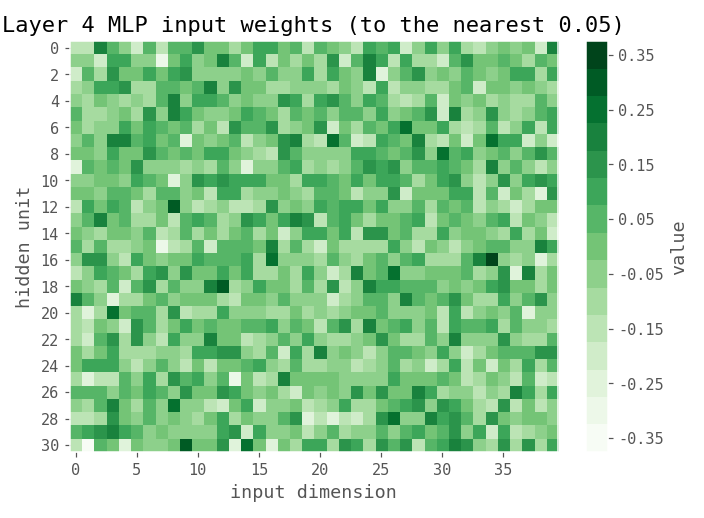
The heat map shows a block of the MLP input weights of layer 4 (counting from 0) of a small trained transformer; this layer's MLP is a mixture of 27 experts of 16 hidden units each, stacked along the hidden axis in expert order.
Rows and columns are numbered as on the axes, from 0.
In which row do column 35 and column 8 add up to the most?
27
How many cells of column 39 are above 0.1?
3
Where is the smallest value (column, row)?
1, 30
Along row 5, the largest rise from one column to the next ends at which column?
31
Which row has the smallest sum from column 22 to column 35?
24
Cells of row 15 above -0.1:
24
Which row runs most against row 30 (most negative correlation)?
7
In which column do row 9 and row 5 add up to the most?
34
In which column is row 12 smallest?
36
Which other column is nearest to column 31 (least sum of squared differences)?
25
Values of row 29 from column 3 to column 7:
0.2 0.1 0.05 -0.05 0
